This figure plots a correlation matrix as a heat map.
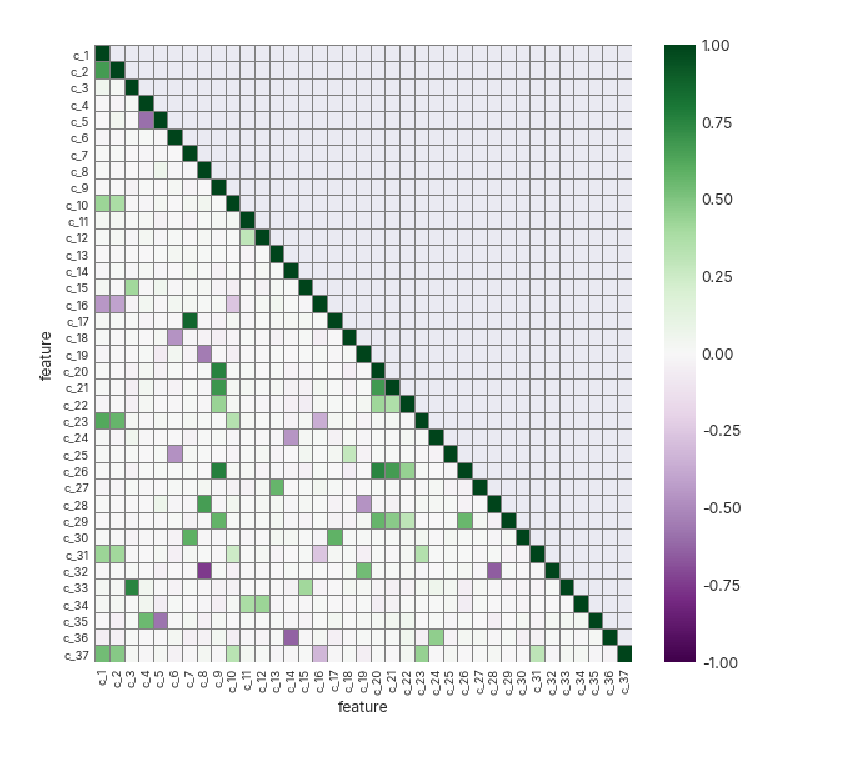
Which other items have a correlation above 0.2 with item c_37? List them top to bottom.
c_1, c_2, c_10, c_23, c_31
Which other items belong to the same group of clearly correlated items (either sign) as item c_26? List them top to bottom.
c_9, c_20, c_21, c_22, c_29
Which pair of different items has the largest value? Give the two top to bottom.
c_7, c_17
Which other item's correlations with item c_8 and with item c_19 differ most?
c_32
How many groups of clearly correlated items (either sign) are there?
10
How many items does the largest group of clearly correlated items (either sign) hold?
7
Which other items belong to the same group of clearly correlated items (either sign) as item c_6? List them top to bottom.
c_18, c_25
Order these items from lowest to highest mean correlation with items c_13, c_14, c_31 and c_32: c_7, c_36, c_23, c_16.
c_36, c_16, c_7, c_23
